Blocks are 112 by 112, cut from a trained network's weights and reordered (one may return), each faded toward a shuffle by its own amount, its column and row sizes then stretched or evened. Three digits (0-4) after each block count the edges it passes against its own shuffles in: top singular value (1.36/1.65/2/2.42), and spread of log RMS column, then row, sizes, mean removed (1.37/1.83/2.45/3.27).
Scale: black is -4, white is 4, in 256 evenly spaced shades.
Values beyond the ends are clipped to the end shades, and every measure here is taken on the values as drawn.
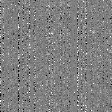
1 4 0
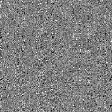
3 3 0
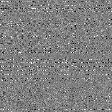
0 2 4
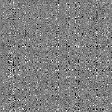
3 4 2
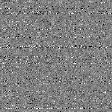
1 2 4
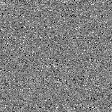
1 0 3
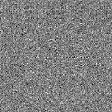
3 1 2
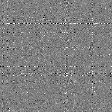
3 2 3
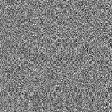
4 2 0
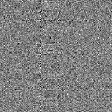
3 2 2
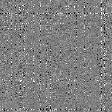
2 4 2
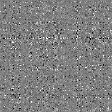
1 3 3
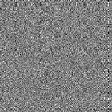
4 2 2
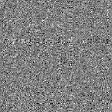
3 2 2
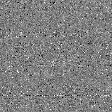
1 0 2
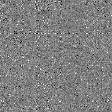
2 2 2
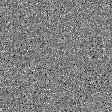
0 0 1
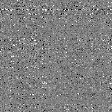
1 2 3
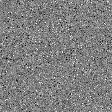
1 0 0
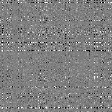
4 3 4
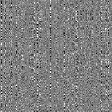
4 4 1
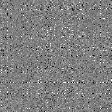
1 3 3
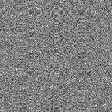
4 1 0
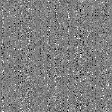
0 4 1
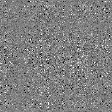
1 3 3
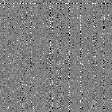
2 4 2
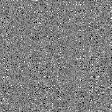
2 3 2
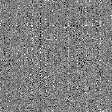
2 3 1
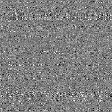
3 0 4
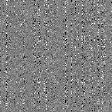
1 4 2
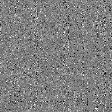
1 3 1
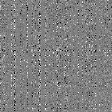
1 4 2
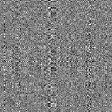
4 3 2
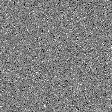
0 1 0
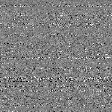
1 1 4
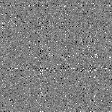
2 2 2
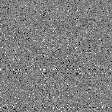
2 2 2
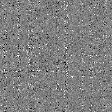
0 3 2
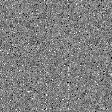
2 1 1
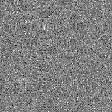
3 0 0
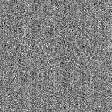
3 0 0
